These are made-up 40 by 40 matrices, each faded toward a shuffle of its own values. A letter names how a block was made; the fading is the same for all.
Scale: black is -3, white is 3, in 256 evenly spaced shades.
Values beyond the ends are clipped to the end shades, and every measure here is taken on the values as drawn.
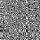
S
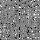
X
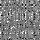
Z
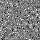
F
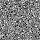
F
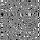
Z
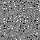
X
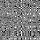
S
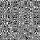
S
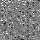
X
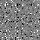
X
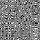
Z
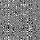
Z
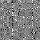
Z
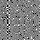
Z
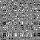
Z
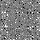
X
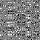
S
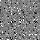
X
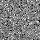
F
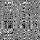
Z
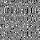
Z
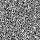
F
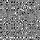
Z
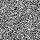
F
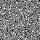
F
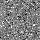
F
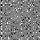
Z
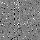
X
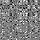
S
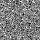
F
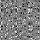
Z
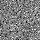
F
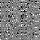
Z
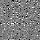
X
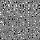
X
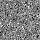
F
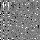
Z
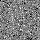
F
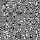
X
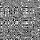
S
